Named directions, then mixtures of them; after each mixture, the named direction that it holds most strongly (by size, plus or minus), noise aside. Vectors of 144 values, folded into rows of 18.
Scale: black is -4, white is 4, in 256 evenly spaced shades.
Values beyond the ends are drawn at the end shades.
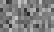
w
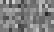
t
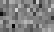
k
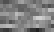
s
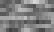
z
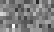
k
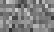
w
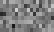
k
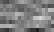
s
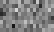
k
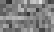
z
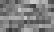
z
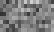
z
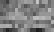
s
